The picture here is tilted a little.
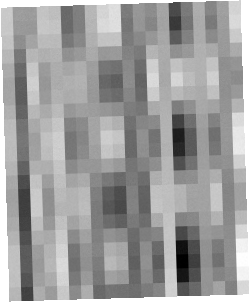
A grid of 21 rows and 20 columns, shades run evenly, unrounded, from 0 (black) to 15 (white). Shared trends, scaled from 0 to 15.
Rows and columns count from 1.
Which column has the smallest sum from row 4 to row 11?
2
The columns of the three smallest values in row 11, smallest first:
15, 16, 11
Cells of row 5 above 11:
4
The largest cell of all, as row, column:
19, 20
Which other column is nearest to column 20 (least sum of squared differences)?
5
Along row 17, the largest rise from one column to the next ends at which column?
3
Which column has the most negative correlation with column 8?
14
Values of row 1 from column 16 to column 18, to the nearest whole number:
7 10 8
